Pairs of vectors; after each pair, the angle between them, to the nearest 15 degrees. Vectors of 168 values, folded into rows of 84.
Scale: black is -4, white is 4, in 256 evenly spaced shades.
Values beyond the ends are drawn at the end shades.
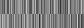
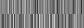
105 degrees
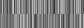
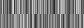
15 degrees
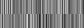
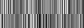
30 degrees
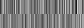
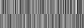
165 degrees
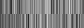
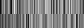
30 degrees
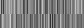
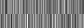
90 degrees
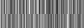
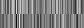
105 degrees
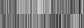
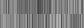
150 degrees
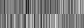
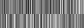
30 degrees
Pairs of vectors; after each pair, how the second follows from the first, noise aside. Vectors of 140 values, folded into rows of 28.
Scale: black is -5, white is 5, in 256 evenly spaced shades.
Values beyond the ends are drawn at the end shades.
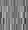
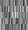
shuffled.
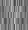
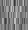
copied.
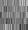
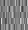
shuffled.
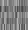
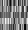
reversed, negated, scaled up.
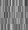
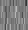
partly zeroed.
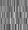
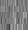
partly zeroed.
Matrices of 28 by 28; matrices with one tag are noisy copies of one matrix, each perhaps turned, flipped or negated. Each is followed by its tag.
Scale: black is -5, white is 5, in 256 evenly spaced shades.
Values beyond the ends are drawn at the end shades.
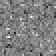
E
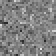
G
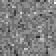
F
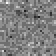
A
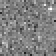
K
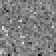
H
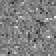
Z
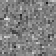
Z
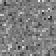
E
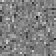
F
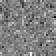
G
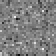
F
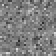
A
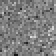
H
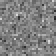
F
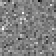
H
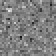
E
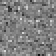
E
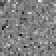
H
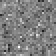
E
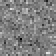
A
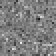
F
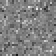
E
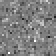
Z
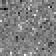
K
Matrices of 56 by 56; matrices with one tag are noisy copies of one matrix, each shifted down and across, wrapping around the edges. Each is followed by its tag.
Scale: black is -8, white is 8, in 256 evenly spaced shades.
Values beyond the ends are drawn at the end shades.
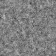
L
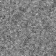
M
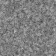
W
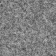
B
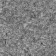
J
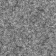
M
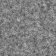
L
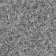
W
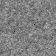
J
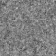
M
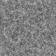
B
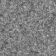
M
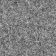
B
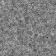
L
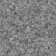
J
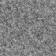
B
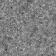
M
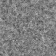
L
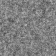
M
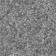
J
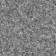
B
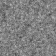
M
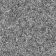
W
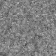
M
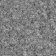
L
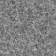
B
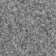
B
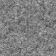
J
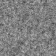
M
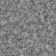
L
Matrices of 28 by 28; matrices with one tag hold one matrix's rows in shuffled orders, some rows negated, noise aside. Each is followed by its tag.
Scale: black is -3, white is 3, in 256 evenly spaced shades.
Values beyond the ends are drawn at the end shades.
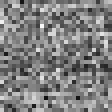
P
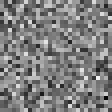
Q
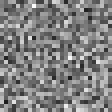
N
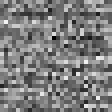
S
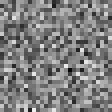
N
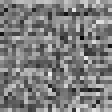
S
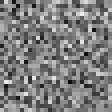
N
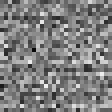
P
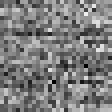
S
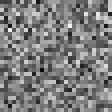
Q
